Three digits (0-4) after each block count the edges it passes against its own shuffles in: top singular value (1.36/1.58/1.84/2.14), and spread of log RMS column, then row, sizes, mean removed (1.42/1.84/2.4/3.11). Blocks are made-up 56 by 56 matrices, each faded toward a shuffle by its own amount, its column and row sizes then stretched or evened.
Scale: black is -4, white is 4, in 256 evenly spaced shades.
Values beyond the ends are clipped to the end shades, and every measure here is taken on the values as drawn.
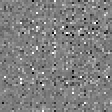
1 2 2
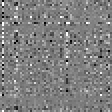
3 3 3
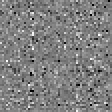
2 2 1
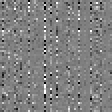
4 4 1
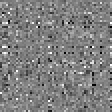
3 3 3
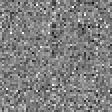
3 1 1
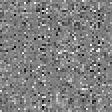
3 2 0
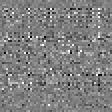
3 1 4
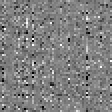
2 3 0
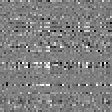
4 0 4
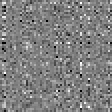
4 3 1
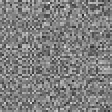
4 0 1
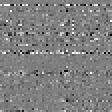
3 1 4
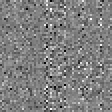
2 3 1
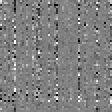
1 4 1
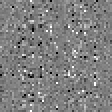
2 3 1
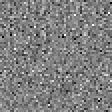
2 0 1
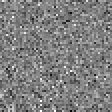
1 1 1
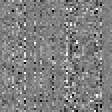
2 4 1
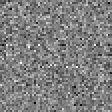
2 0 1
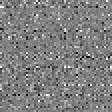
3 1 3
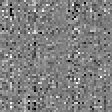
3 3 2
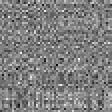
4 0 1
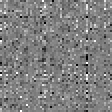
3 3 1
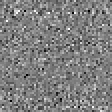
2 0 2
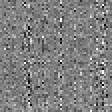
3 4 0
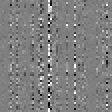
4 4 0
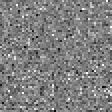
2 0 0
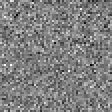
1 0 1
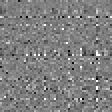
4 1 3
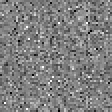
3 0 0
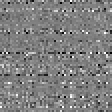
3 2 4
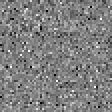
2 0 1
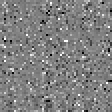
1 1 1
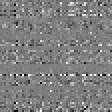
4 2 4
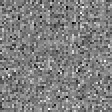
1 1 0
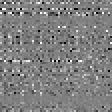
4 0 4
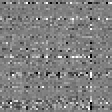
3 1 4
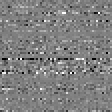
1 0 4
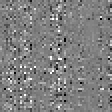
0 4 2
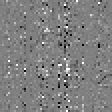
1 3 0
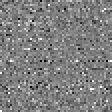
0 1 3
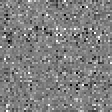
1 1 3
